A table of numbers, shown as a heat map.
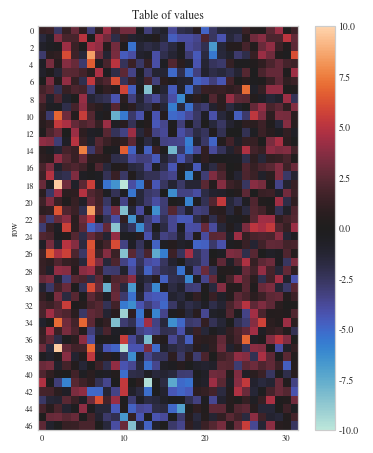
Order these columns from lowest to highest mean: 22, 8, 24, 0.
8, 22, 24, 0
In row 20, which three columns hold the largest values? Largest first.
22, 29, 1
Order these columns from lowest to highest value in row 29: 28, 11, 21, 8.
8, 28, 21, 11
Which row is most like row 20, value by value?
17
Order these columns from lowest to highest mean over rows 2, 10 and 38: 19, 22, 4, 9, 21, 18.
21, 19, 18, 9, 22, 4
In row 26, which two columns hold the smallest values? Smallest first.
10, 14
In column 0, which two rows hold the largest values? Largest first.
41, 13
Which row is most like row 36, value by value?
7
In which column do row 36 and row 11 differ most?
13
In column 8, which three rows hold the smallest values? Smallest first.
30, 18, 37
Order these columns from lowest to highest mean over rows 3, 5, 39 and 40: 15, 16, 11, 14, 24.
11, 14, 16, 15, 24
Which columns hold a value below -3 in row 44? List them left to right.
9, 11, 12, 13, 16, 17
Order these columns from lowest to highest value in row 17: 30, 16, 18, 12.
18, 16, 30, 12
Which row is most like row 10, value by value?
34
